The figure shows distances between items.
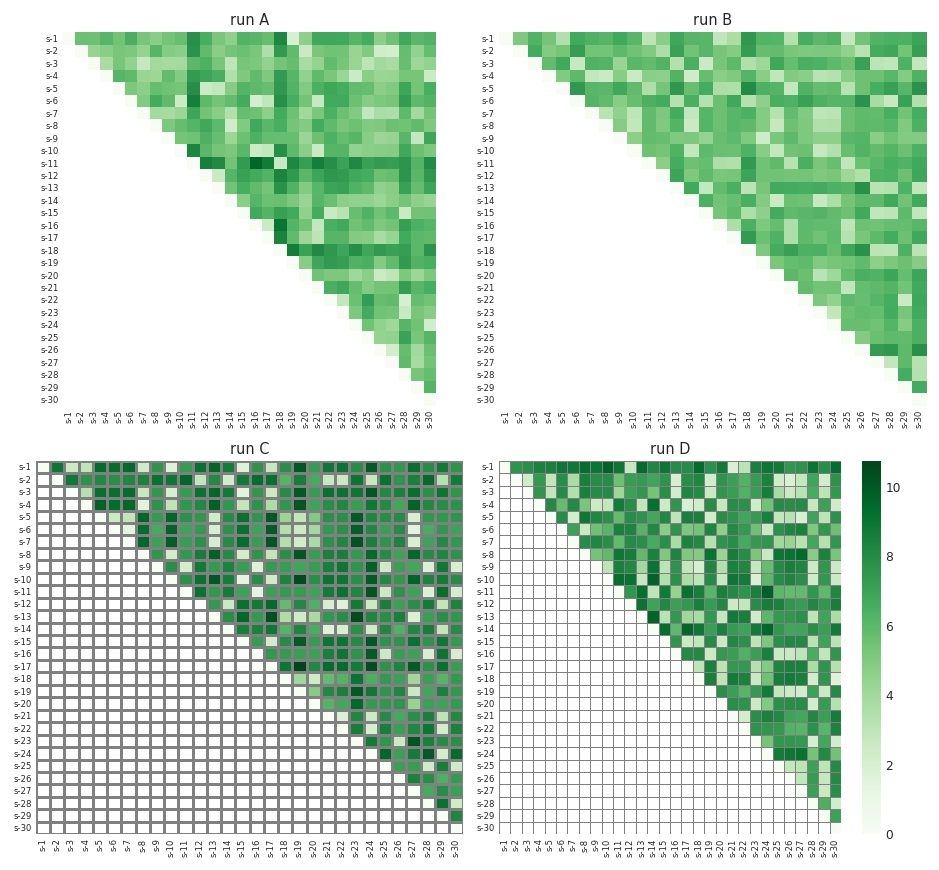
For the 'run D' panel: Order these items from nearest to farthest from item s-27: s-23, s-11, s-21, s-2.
s-2, s-11, s-21, s-23
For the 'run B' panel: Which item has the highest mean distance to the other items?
s-26
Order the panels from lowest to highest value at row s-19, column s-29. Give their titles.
run D, run B, run A, run C
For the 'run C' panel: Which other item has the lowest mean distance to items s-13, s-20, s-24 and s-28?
s-18
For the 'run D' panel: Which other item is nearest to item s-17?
s-4
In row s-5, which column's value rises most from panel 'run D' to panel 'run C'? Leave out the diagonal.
s-3
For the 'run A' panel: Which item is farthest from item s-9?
s-30
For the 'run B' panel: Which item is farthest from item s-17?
s-18
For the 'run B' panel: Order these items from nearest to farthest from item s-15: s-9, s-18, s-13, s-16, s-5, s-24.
s-13, s-18, s-9, s-16, s-24, s-5
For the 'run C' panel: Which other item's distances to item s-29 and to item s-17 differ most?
s-24
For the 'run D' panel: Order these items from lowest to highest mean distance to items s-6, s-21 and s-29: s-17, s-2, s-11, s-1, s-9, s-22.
s-22, s-2, s-1, s-17, s-9, s-11
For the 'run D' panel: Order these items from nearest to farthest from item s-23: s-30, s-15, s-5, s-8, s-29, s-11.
s-30, s-15, s-8, s-29, s-5, s-11
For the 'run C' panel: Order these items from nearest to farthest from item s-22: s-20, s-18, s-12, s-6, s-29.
s-12, s-29, s-18, s-20, s-6
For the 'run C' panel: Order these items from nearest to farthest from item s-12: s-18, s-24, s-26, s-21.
s-21, s-24, s-18, s-26
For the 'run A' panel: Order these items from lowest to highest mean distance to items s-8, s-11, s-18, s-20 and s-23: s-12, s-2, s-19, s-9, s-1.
s-9, s-2, s-1, s-19, s-12
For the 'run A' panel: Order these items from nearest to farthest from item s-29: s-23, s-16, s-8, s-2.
s-2, s-23, s-8, s-16
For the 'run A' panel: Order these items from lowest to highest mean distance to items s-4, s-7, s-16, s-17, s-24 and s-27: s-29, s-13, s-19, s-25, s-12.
s-25, s-29, s-13, s-19, s-12
